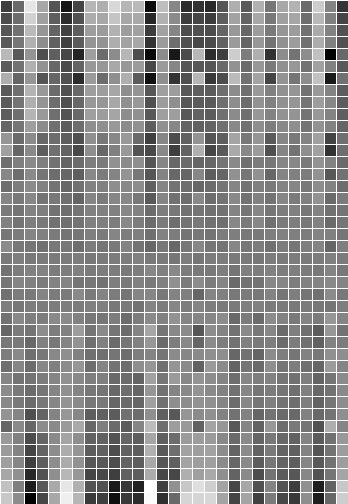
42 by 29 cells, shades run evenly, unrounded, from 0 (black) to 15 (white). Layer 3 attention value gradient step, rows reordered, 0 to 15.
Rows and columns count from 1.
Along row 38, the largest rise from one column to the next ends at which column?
13
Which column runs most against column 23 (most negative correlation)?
20
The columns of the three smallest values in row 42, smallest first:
3, 10, 27
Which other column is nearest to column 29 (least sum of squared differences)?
16
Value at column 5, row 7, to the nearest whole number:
6
